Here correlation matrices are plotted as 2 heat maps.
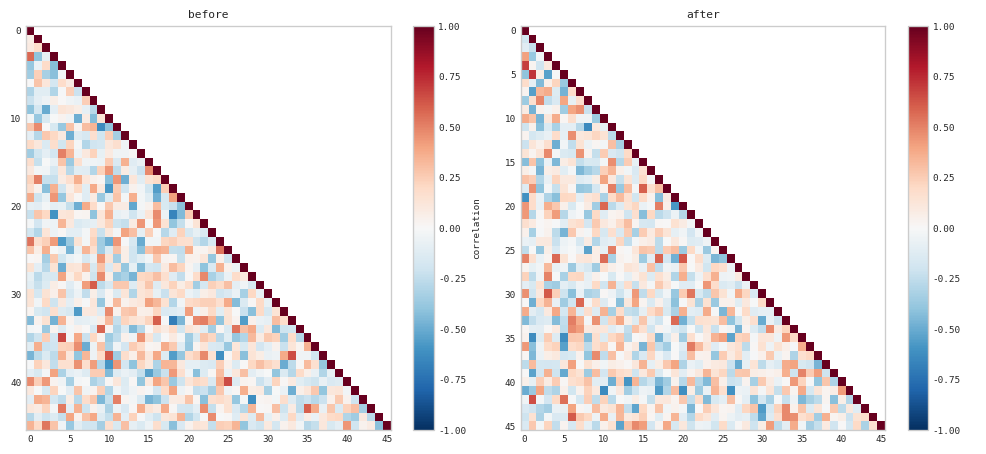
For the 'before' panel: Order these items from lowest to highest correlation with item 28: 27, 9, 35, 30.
27, 30, 35, 9
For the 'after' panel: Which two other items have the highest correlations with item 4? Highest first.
0, 26
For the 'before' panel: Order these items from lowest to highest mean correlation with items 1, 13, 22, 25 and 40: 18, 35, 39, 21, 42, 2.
18, 39, 35, 42, 21, 2
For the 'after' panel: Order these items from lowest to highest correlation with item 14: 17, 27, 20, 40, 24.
17, 24, 27, 20, 40
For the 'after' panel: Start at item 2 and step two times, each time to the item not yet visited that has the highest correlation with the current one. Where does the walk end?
5
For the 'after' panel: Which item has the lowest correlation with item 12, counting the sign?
45
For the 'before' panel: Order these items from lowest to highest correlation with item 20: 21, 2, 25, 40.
2, 40, 21, 25
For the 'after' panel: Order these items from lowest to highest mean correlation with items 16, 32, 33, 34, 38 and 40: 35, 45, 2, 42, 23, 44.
2, 42, 45, 23, 35, 44
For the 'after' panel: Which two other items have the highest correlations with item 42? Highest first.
1, 5
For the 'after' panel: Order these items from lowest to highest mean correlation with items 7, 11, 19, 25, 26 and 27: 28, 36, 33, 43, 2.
2, 28, 43, 36, 33
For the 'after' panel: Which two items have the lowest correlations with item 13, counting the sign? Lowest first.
40, 4
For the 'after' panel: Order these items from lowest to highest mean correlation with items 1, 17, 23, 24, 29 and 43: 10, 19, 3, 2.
3, 2, 19, 10
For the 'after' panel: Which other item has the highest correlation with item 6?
44
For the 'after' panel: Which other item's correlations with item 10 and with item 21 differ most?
20
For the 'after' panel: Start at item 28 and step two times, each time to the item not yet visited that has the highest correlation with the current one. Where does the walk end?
30
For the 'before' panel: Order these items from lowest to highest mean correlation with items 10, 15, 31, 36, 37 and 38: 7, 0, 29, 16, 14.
0, 7, 29, 14, 16
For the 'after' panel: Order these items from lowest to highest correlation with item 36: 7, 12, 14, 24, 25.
24, 25, 14, 7, 12
